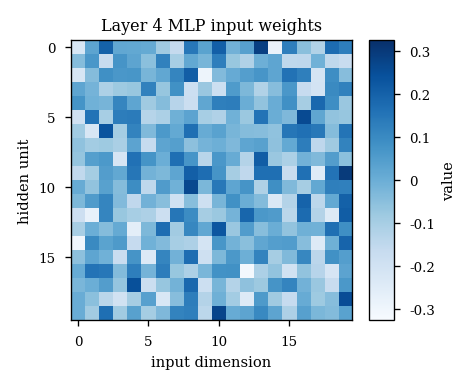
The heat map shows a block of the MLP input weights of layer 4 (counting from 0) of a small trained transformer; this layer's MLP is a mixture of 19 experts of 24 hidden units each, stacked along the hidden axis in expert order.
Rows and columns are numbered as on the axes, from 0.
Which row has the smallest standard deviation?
7
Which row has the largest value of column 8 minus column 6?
18
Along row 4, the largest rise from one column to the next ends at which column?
17
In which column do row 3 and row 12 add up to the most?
19
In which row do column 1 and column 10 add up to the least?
12
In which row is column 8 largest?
10
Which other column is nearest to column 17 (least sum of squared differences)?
0
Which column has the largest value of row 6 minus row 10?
16
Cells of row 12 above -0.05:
9
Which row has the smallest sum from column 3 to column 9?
11
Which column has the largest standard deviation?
8
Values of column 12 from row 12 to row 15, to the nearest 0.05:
0.2 0.05 -0.05 0
